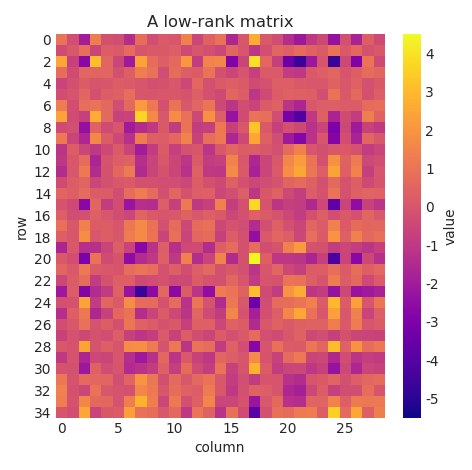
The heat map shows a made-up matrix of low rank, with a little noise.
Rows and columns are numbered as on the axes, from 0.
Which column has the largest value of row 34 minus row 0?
24
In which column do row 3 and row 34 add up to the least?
17
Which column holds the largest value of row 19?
21
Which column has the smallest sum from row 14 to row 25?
7
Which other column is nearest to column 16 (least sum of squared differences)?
1
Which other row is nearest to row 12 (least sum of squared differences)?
25
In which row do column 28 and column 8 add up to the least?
23
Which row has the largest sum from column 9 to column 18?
2
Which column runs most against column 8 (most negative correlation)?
9
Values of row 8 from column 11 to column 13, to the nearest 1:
1 -1 -1
